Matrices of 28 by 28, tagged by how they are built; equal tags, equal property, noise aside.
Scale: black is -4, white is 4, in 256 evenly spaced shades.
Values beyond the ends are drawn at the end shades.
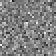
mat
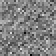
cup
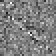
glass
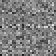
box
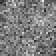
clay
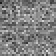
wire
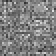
wire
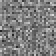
wire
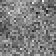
clay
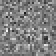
box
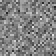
cup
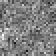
clay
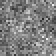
clay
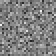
mat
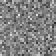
mat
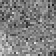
clay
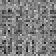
wire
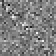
glass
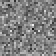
mat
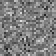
wire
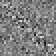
glass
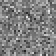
mat
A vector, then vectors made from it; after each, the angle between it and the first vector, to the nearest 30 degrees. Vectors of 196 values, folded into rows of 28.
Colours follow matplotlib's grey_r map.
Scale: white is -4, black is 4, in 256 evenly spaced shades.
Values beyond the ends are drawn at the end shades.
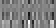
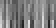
60 degrees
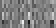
150 degrees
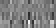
30 degrees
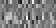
60 degrees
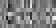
90 degrees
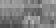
120 degrees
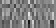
150 degrees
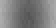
90 degrees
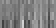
120 degrees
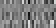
30 degrees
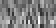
60 degrees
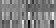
150 degrees
